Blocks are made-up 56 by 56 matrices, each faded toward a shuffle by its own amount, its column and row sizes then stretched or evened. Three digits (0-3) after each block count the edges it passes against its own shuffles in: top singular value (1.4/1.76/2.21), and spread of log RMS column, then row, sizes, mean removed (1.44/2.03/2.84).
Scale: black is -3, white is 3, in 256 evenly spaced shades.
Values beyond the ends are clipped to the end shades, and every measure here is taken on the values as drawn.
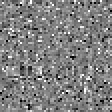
1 0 1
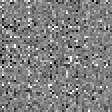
1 2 2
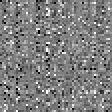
2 2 0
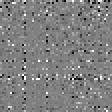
0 2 3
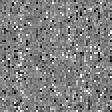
1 2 0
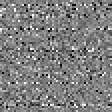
2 0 2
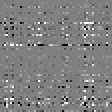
2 2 3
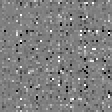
0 2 1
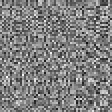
3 1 1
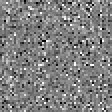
0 1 1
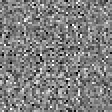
2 1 0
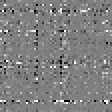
1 2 3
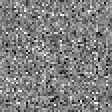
0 1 1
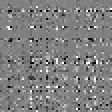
1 3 3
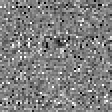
1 0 1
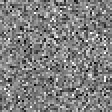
0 1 0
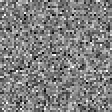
0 0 0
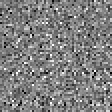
1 0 1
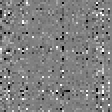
1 3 2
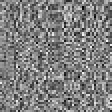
3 2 0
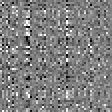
3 3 0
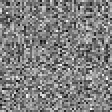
2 1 0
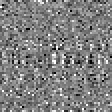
2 0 2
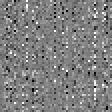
1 3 0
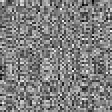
3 2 0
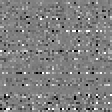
0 1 3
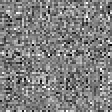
2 1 2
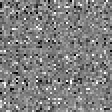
0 2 2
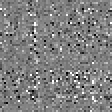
0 2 2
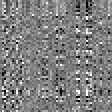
3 3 1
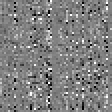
1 3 1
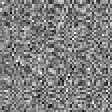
3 1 0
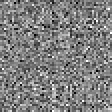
2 0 1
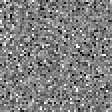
0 0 0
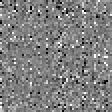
0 2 1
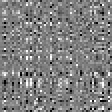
3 3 2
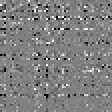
2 2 3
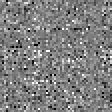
0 2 1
